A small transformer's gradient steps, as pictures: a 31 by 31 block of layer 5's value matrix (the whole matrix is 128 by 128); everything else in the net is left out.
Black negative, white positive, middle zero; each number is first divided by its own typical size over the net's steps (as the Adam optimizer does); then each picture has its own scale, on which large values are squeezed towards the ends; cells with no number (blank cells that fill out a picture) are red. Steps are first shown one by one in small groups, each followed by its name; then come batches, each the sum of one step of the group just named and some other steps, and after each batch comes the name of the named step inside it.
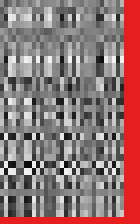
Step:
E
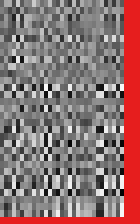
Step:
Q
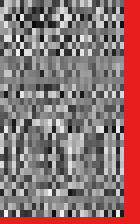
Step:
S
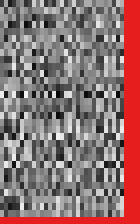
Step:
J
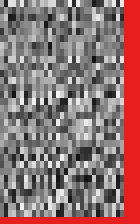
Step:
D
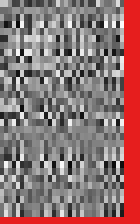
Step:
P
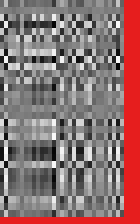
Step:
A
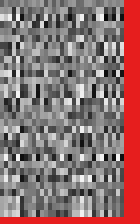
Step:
A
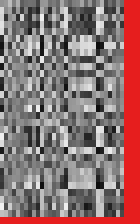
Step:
S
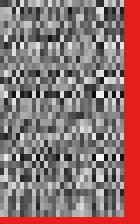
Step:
Q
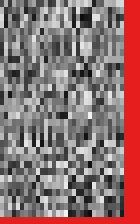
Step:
P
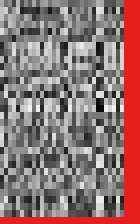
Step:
E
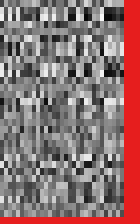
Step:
A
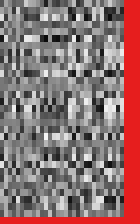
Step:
A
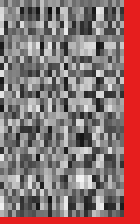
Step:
P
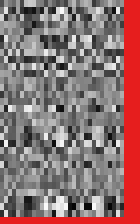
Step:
S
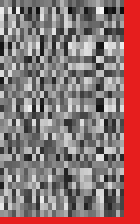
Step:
S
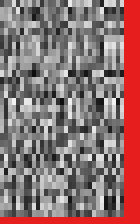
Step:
E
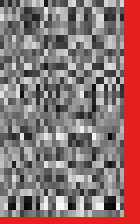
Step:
J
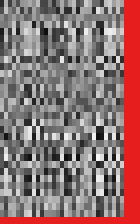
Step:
A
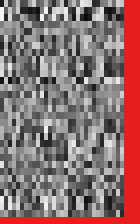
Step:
S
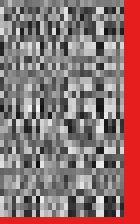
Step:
S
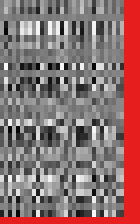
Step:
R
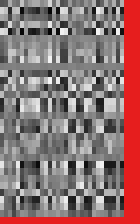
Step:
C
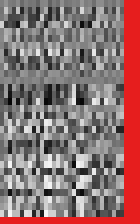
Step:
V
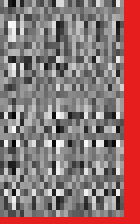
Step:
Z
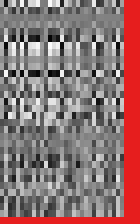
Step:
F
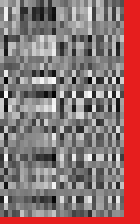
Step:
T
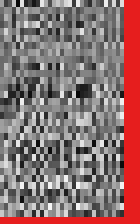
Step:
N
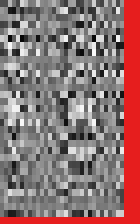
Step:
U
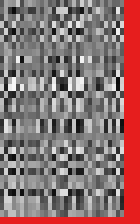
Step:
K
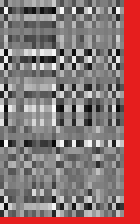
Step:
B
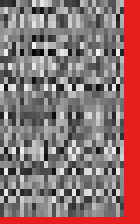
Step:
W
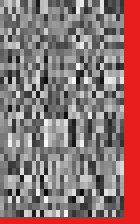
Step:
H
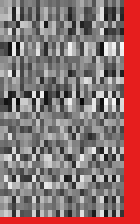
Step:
V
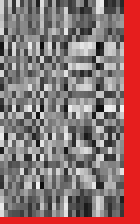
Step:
H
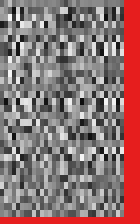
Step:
U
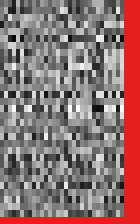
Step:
U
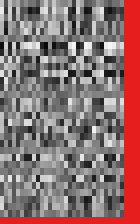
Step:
R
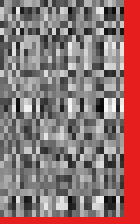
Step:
C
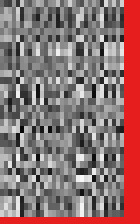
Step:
V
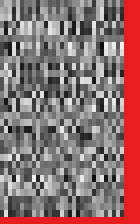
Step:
R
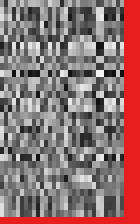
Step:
F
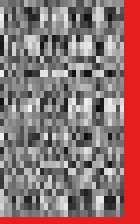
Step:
V
